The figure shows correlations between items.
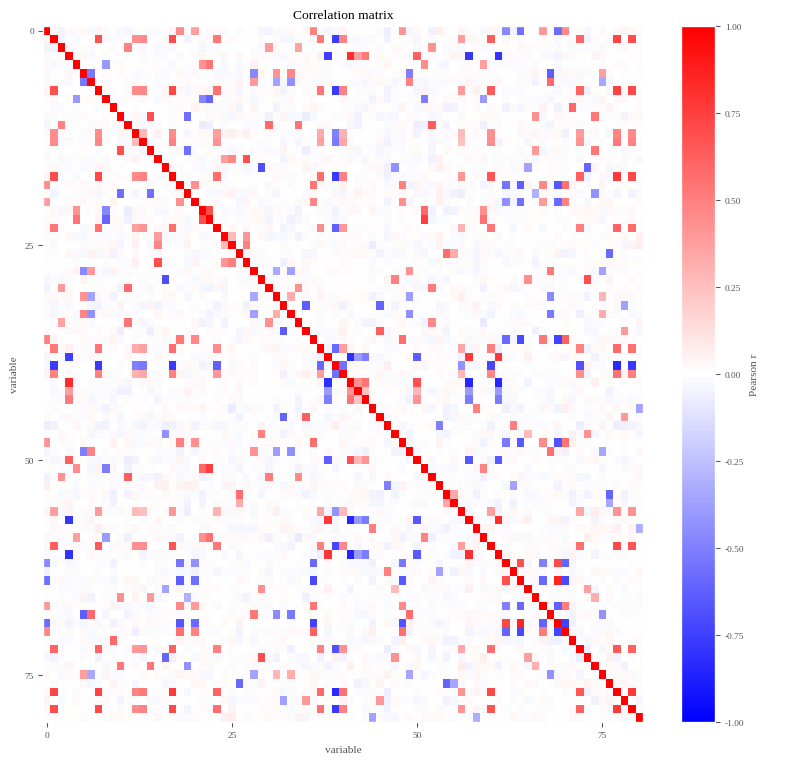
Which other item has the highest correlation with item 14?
10
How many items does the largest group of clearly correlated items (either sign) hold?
14
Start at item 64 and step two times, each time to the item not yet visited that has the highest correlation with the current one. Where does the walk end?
62
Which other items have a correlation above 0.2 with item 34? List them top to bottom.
2, 11, 30, 52
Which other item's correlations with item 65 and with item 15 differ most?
27
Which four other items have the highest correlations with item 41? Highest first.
3, 50, 43, 42
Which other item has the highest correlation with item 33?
5
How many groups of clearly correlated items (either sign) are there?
14
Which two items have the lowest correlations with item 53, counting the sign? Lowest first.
46, 63
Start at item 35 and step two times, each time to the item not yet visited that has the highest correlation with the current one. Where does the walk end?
78
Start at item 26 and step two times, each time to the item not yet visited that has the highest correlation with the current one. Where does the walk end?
55
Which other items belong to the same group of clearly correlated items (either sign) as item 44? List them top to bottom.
58, 80
